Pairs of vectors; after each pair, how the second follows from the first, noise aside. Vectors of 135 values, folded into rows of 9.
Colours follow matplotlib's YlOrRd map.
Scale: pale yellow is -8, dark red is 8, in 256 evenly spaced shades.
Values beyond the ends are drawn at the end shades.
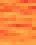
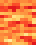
wrapped around, negated, scaled up.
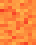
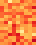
reversed, negated, scaled up.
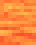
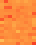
wrapped around, partly zeroed.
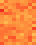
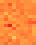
wrapped around, partly zeroed.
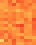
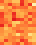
reversed, scaled up.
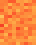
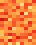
wrapped around, scaled up.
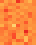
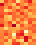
negated, scaled up.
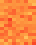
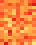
negated, scaled up.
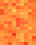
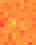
wrapped around, partly zeroed.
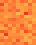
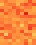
sign-scrambled.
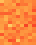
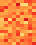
reversed, negated, scaled up.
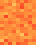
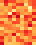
wrapped around, scaled up.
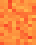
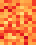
reversed, scaled up.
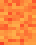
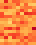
wrapped around, scaled up.
